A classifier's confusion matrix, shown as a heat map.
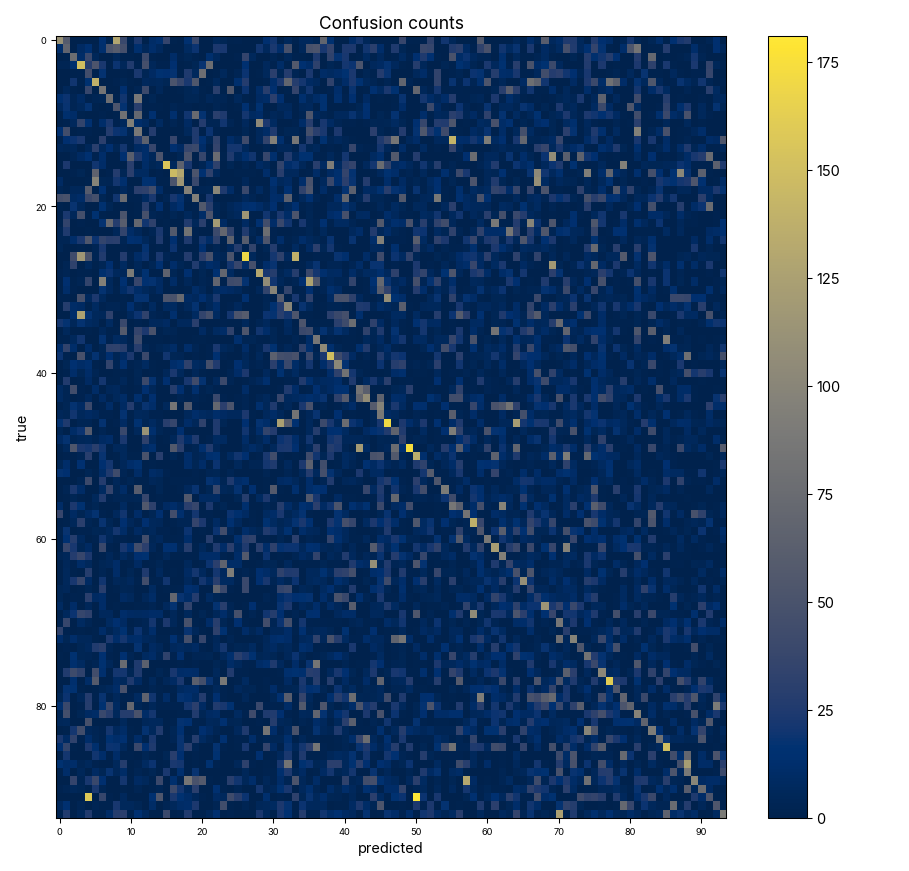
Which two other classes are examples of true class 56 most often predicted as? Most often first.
62, 55
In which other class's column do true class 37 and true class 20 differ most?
91
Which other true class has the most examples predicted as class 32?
87
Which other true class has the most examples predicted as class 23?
77
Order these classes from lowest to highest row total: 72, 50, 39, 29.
39, 72, 50, 29
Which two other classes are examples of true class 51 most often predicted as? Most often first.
35, 37
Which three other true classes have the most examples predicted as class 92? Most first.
80, 15, 86
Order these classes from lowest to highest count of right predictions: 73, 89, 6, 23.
73, 23, 6, 89
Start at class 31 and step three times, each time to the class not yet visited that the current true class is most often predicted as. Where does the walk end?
24
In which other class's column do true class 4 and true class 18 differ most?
22
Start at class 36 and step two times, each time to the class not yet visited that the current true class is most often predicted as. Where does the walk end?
55
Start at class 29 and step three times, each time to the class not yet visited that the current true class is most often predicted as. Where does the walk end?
71
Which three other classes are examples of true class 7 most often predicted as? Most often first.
11, 76, 81
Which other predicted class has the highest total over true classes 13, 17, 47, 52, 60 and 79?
12
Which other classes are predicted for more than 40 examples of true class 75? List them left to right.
9, 12, 36, 81
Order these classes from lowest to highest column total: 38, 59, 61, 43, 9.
43, 59, 38, 61, 9
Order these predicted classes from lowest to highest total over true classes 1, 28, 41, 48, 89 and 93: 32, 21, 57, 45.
21, 45, 32, 57
